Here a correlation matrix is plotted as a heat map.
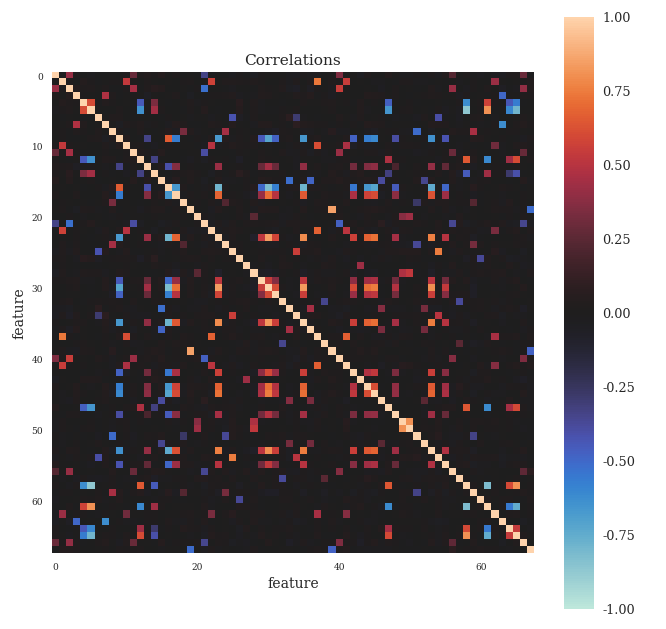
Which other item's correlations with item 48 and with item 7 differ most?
63
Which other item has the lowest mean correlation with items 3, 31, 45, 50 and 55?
16
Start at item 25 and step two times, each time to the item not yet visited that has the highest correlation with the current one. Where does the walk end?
34
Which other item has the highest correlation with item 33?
36
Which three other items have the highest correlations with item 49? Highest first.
50, 28, 20
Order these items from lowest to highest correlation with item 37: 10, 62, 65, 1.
65, 62, 10, 1
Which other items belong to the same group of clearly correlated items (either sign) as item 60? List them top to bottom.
26
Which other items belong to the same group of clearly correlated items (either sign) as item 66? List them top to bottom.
0, 2, 11, 21, 40, 56
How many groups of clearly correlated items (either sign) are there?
13
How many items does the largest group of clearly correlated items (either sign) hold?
15
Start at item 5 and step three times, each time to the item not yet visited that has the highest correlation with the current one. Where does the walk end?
14
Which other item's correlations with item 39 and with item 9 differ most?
19
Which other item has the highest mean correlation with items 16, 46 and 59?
9
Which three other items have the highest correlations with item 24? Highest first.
8, 59, 18
